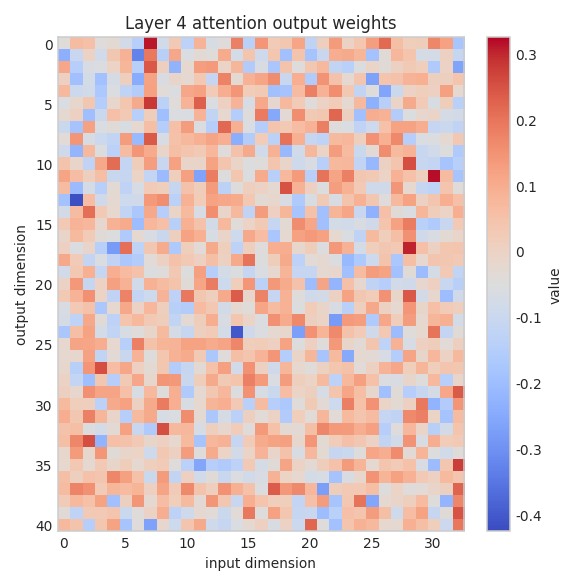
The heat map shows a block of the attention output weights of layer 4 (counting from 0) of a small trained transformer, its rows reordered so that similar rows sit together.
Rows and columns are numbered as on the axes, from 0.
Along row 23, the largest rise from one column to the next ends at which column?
23
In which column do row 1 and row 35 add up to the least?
6
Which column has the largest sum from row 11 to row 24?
28
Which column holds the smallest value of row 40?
7
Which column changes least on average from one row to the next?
0
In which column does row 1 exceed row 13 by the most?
1
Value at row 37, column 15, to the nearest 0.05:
0.05
